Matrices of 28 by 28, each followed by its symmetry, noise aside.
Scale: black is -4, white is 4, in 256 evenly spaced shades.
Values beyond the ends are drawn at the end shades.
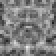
mirrored left to right.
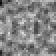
mirrored top to bottom.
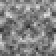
mirrored left to right.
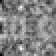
mirrored top to bottom.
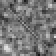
symmetric across the other diagonal.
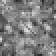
same after a half turn.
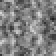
mirrored top to bottom.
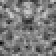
mirrored left to right.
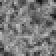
symmetric across the other diagonal.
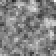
symmetric across the other diagonal.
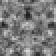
mirrored left to right.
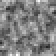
same after a half turn.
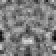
mirrored left to right.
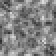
same after a half turn.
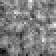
symmetric across the other diagonal.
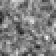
antisymmetric.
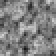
same after a half turn.
